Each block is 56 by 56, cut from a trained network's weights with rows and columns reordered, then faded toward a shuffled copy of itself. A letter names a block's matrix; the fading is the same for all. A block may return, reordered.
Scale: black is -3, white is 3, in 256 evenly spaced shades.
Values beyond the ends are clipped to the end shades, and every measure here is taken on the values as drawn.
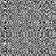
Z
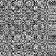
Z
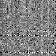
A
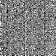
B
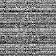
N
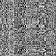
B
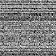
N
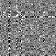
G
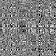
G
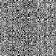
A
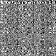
A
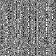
B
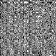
B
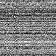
N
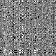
A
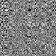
Z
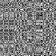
Z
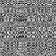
G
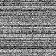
N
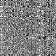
B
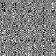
G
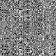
A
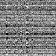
N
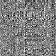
B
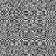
G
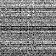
N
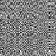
Z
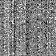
A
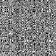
A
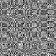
Z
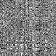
B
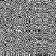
Z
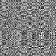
Z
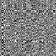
G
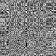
Z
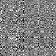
G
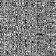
B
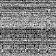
N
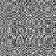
Z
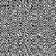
Z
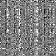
B
